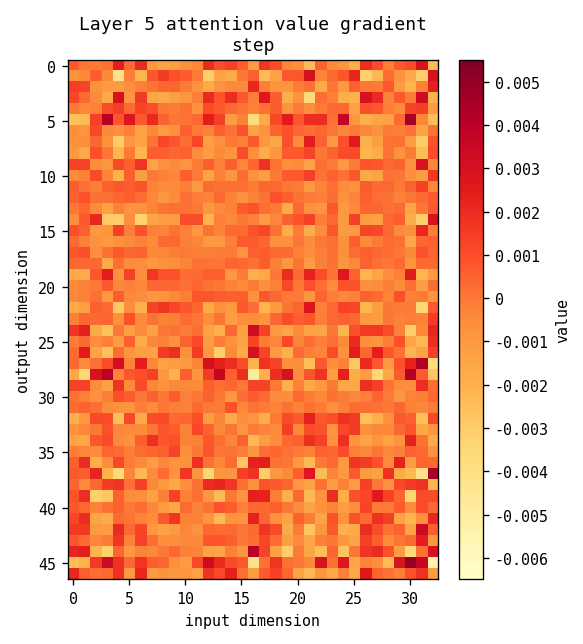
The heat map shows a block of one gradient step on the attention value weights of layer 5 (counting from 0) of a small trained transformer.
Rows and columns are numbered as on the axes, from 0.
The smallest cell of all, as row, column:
45, 32
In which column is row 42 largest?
31
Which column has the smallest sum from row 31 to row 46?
21
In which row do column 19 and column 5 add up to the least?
44
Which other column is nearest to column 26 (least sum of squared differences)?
17
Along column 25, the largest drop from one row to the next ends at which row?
27
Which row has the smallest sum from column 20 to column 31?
37
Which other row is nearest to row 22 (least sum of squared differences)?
8
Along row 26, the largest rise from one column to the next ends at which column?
16
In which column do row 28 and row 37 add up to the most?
2
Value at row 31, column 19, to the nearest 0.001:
0
